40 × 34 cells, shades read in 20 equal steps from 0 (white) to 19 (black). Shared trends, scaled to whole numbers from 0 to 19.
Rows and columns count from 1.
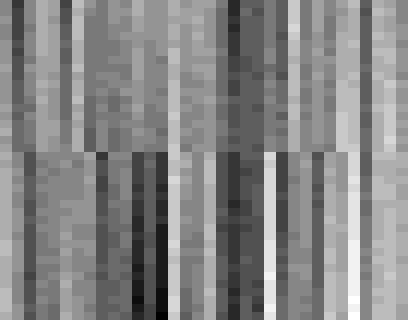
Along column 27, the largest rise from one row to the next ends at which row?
20
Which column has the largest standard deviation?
12
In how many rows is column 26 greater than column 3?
8
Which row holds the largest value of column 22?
39
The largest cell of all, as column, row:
14, 40
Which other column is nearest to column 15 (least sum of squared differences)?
33
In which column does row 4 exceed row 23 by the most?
23
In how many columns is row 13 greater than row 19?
11
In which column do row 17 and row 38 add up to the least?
30
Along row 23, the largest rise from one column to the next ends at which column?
24
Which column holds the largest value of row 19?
22
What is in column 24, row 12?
11
